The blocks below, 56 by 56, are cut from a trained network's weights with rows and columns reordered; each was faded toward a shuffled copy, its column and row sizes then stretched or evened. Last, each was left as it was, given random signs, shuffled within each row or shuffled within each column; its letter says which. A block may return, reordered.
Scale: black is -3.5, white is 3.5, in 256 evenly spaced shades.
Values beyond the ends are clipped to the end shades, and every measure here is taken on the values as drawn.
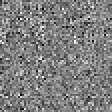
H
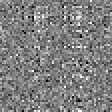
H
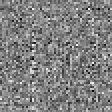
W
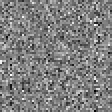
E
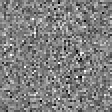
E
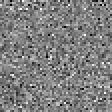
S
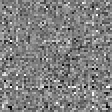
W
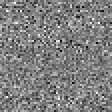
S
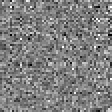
H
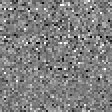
S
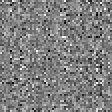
H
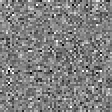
H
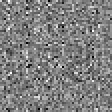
H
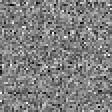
S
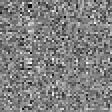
W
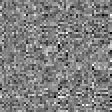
H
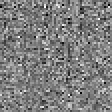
W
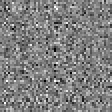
H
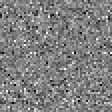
S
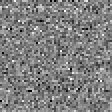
S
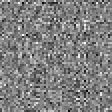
H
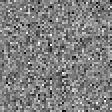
E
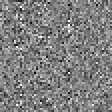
E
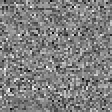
S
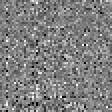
H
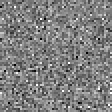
S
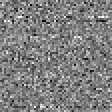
S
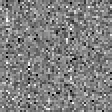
E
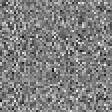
H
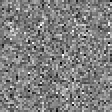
E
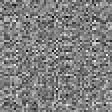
H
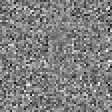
W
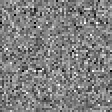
S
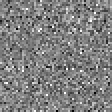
S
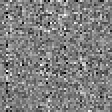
W
